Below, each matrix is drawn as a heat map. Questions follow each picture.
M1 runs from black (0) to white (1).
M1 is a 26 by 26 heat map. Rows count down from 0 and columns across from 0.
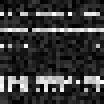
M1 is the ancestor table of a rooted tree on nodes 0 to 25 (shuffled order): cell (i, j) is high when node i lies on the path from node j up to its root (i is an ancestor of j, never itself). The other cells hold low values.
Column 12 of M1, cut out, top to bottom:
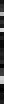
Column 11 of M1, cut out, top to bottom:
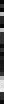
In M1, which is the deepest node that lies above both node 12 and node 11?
3
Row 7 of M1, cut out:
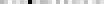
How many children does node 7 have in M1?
4
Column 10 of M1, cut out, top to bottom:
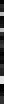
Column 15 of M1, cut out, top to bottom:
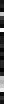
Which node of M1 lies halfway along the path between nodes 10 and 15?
22
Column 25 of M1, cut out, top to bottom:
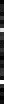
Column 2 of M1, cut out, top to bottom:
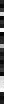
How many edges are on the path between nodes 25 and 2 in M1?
7
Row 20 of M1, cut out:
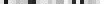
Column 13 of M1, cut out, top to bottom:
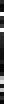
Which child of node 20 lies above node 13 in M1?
19
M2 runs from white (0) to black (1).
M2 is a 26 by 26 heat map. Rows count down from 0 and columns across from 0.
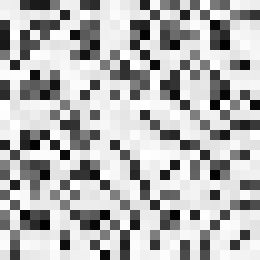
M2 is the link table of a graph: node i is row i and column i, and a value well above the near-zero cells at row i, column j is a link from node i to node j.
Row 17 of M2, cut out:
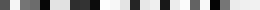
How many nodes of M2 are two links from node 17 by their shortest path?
7
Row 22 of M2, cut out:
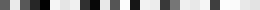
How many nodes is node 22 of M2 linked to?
11
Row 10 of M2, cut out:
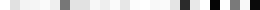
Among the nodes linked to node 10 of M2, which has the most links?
node 21
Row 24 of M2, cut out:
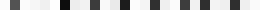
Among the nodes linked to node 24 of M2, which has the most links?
node 9
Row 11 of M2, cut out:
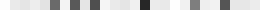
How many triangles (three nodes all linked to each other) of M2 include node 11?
8
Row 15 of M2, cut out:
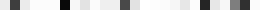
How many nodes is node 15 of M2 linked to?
6
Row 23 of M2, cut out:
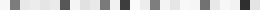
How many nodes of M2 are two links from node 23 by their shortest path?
5
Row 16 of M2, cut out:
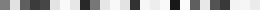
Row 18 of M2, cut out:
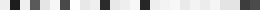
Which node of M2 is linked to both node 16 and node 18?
node 3
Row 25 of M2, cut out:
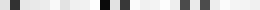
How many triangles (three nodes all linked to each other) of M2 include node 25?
4
